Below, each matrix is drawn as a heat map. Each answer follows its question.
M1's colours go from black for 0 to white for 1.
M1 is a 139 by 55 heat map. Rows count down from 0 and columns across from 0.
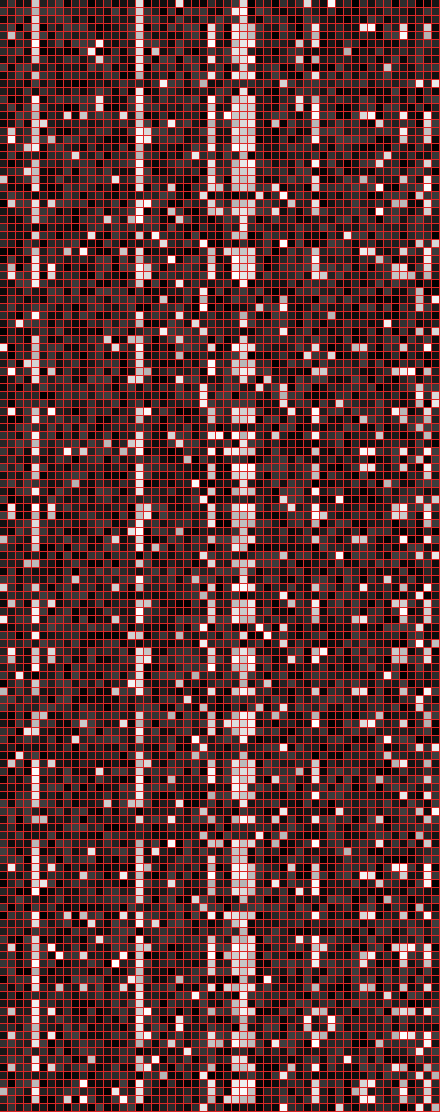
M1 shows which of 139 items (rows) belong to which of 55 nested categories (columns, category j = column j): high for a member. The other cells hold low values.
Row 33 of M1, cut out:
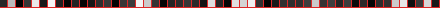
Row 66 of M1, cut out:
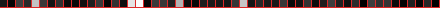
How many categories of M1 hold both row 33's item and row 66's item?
3
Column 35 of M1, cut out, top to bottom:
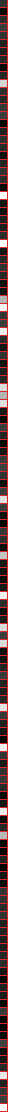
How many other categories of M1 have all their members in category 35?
4
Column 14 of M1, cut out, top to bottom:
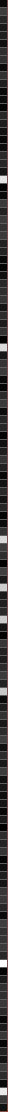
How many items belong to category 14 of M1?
8
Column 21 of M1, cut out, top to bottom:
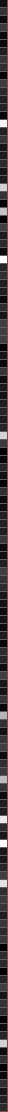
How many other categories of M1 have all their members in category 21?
3
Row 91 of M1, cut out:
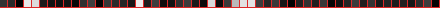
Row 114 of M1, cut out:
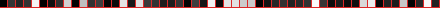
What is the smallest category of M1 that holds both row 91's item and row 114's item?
31
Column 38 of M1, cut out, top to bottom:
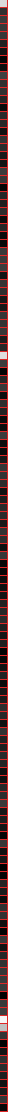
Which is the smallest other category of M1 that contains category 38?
41
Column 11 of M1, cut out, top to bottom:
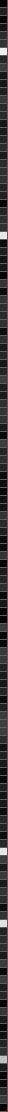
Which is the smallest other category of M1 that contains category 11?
19
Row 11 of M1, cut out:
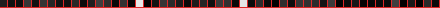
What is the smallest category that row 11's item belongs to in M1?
17
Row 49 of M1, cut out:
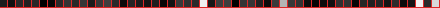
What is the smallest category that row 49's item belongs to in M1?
54
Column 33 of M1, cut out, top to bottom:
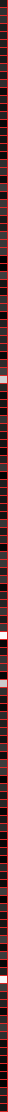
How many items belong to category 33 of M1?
4
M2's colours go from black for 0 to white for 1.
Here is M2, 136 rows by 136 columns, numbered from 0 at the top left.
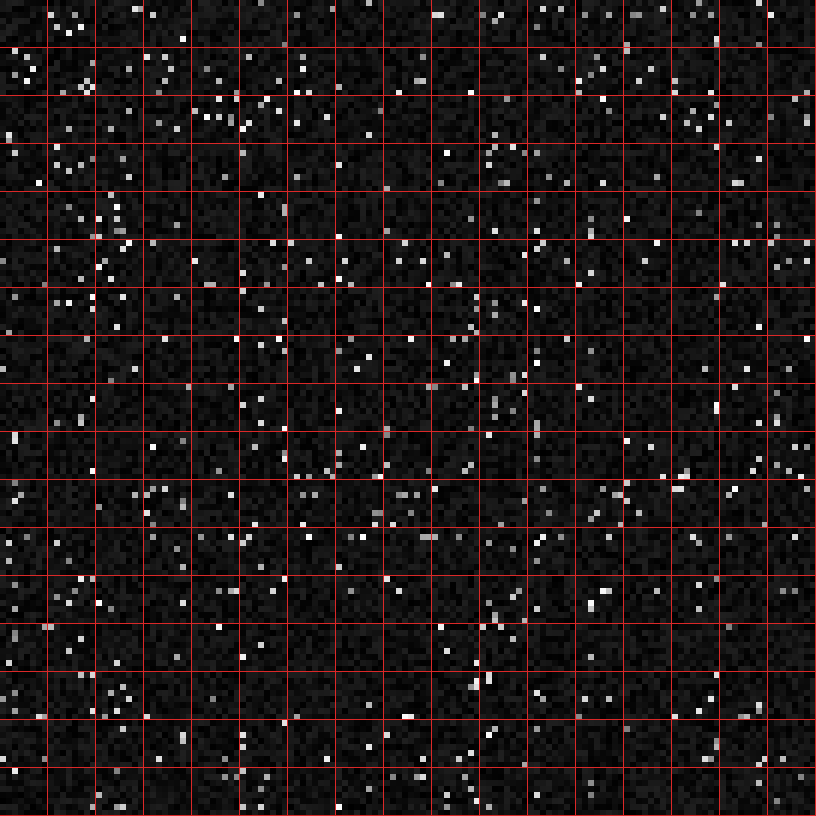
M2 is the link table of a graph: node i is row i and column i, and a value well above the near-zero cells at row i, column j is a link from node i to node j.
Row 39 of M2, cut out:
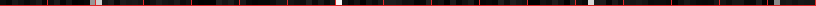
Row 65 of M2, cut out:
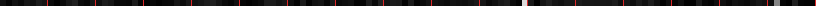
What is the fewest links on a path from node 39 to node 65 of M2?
2
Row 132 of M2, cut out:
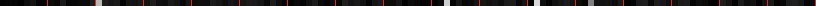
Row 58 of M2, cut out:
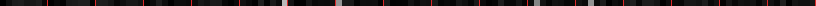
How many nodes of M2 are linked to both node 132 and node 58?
2
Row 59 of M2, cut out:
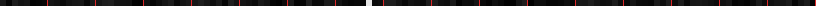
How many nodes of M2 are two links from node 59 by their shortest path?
5
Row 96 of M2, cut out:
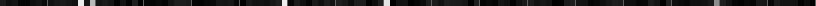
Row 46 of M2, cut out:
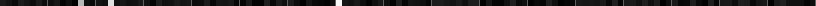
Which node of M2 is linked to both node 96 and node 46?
node 13
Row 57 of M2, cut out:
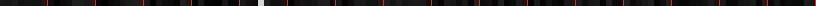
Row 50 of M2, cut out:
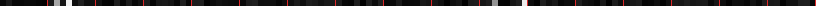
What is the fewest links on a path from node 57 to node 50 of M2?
4
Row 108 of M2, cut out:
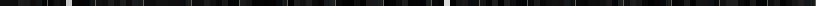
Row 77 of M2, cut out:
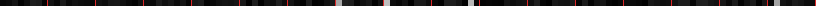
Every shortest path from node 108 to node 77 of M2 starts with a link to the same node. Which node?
node 74
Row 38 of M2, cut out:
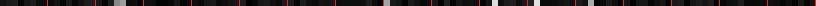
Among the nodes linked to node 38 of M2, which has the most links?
node 89
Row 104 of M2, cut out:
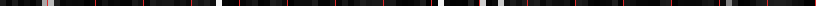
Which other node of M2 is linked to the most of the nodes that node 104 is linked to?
node 2
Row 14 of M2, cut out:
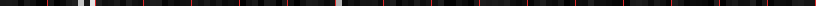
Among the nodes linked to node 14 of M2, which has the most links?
node 15
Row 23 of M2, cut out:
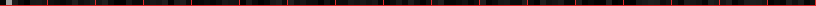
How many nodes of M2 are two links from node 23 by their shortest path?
5
